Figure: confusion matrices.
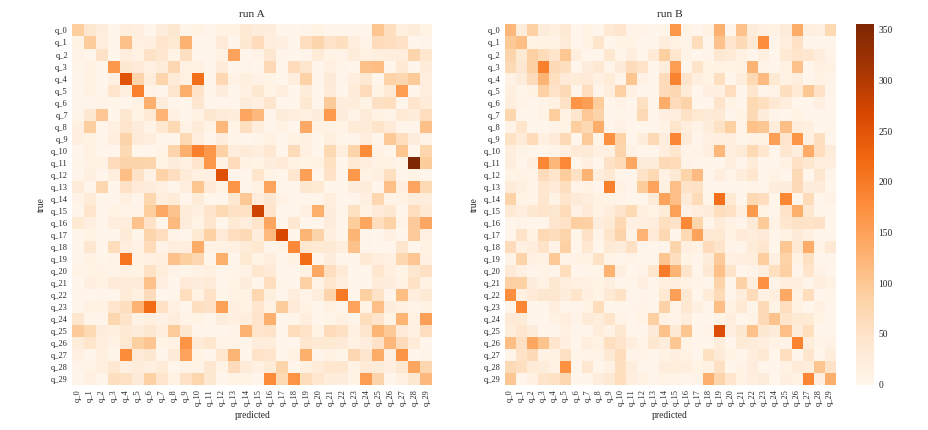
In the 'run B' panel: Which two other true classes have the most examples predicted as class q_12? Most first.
q_17, q_13
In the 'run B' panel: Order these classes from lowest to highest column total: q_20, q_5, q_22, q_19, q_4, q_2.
q_20, q_2, q_4, q_22, q_5, q_19
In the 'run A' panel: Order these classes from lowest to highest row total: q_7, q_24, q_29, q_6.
q_6, q_24, q_7, q_29
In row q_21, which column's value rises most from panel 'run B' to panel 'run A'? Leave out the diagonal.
q_6
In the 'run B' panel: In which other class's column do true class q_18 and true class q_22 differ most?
q_0
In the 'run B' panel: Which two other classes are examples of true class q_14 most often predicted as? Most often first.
q_19, q_25
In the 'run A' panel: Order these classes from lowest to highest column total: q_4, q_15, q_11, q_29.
q_11, q_15, q_29, q_4
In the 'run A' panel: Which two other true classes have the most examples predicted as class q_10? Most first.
q_4, q_18
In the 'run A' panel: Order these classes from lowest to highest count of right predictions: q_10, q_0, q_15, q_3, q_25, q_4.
q_0, q_25, q_3, q_10, q_4, q_15
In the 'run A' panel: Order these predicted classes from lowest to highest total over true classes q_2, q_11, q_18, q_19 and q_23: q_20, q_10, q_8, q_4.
q_20, q_8, q_10, q_4
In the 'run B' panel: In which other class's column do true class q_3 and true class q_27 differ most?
q_15
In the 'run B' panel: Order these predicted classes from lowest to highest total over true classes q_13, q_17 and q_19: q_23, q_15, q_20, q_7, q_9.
q_20, q_7, q_23, q_15, q_9
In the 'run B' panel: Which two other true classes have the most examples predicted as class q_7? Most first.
q_6, q_12
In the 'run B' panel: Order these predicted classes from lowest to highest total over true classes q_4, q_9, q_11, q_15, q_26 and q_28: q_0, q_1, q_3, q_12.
q_12, q_1, q_0, q_3
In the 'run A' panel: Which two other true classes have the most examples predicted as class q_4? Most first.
q_19, q_27
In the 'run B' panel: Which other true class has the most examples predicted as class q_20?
q_8
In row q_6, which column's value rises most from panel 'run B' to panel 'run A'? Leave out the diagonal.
q_21
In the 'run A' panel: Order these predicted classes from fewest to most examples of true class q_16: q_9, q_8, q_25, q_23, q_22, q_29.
q_22, q_9, q_25, q_23, q_8, q_29
